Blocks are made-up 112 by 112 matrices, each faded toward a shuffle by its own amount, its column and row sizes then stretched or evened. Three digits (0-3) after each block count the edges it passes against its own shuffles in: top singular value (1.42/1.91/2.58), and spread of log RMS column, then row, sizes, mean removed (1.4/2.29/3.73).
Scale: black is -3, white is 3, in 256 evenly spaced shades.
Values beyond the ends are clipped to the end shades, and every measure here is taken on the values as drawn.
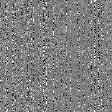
0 3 0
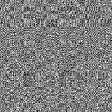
3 1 0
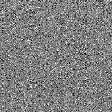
2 1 0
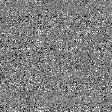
1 1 2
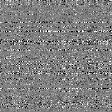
2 1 3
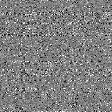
2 0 2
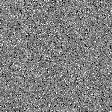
1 0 0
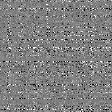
0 2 3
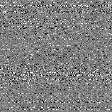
1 0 3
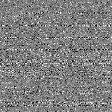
2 0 2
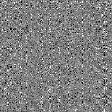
2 2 1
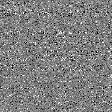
1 0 2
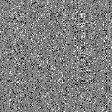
2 2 0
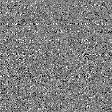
1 1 2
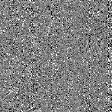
2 2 0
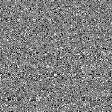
2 0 2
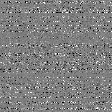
0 1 3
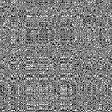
3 1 2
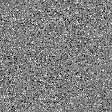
0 1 1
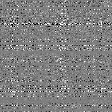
1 2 3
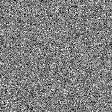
0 0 1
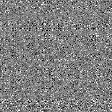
1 1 2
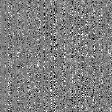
0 3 1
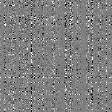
1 3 2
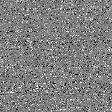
0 0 2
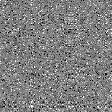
2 1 1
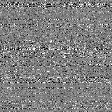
2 0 3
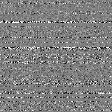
1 0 3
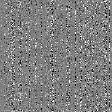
0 3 0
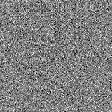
2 0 0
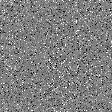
0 1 0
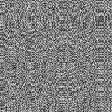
3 0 0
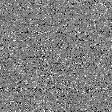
0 0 2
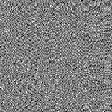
3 0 0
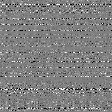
2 0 3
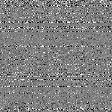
2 1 3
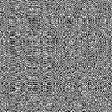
3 0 2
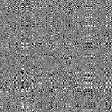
3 2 2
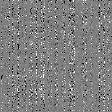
0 3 1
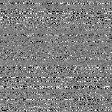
2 0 3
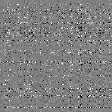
1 2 3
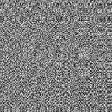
3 1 1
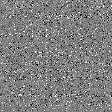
0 1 2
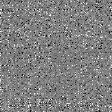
0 2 2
